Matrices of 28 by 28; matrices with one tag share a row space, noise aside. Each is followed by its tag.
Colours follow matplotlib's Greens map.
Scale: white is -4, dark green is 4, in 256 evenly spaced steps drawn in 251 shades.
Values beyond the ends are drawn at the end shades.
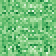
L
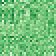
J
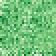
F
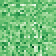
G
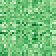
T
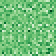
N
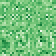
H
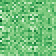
F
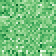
H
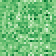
L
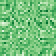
H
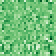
N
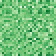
N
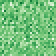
J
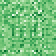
G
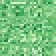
G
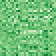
L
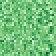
N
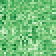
T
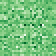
G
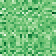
T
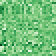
T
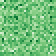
J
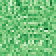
L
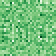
H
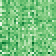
F
